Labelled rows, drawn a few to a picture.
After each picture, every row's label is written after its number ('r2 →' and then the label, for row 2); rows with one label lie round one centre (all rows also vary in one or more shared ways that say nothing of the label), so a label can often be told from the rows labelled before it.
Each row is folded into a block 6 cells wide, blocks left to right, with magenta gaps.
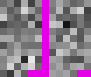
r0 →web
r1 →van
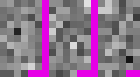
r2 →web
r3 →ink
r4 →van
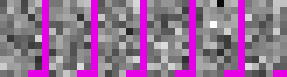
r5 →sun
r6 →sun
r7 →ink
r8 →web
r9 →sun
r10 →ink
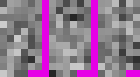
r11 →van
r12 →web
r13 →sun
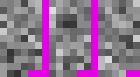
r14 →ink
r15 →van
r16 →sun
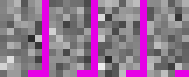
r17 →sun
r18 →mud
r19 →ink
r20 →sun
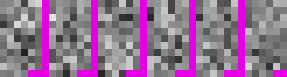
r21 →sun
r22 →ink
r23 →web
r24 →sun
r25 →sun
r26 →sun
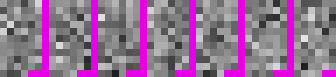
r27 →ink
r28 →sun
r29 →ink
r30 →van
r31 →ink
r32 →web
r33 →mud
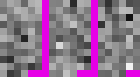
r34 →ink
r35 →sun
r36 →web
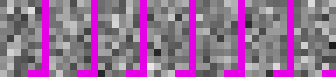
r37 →van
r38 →sun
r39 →mud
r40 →sun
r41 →ink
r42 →web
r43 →sun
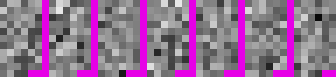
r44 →van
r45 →van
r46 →web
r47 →sun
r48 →mud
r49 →van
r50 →van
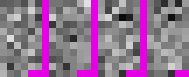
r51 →mud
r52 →ink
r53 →web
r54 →web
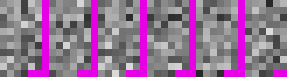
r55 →sun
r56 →mud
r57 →sun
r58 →web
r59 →web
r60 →van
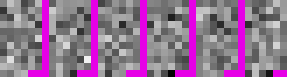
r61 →sun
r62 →van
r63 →mud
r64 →web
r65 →van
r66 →web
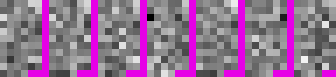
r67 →ink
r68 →ink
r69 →ink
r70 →sun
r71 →ink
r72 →mud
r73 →sun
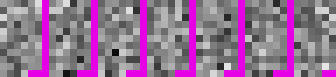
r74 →ink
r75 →van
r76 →mud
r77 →mud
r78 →sun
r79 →web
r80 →web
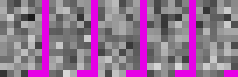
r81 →web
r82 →sun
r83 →sun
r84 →web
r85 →web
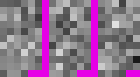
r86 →mud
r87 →van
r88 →sun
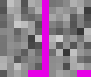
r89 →sun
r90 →mud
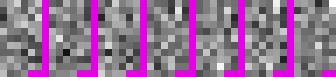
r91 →sun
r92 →mud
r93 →sun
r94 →mud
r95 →mud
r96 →mud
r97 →ink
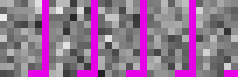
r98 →ink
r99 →van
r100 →mud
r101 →sun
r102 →van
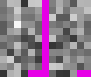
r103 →sun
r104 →ink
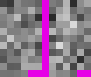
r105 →mud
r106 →sun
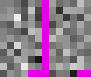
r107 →mud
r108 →web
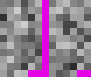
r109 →sun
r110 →van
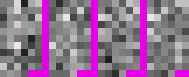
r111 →sun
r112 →mud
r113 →ink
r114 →ink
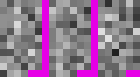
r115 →sun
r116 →van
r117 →mud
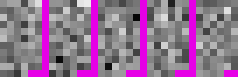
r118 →ink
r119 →ink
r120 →mud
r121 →mud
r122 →mud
